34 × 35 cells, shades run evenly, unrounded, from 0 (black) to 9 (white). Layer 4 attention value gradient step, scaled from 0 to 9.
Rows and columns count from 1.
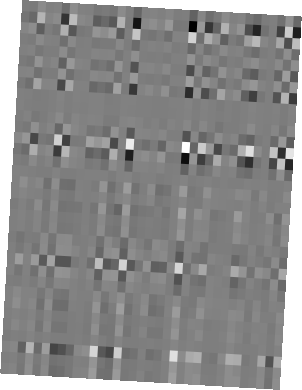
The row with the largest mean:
13
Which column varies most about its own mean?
22
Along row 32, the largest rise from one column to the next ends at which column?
15
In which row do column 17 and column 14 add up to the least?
32
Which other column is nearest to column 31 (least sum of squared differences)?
1
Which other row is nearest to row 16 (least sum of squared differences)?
10
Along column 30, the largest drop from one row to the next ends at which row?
14
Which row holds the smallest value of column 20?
24
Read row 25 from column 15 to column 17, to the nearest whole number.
3 5 5
